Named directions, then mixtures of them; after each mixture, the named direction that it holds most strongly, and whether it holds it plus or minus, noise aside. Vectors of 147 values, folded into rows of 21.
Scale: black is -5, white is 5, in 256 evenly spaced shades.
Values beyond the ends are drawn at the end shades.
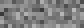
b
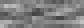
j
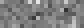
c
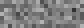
b, minus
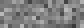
b, minus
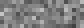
b, minus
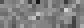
c, minus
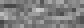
j, minus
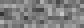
b, plus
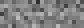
b, plus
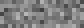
b, plus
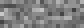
b, minus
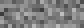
b, plus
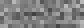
b, minus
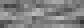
j, minus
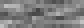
j, plus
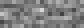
b, minus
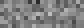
c, minus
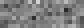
c, plus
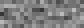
b, plus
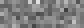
c, plus
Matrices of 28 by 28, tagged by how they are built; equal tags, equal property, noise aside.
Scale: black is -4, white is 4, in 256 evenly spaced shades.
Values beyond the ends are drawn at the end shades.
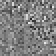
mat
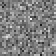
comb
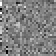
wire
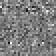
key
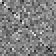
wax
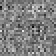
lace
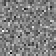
comb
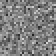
comb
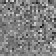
mat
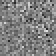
mat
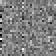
wire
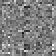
lace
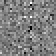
wire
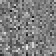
wire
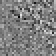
mat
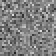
comb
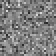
comb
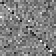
wax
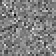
wax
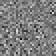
lace
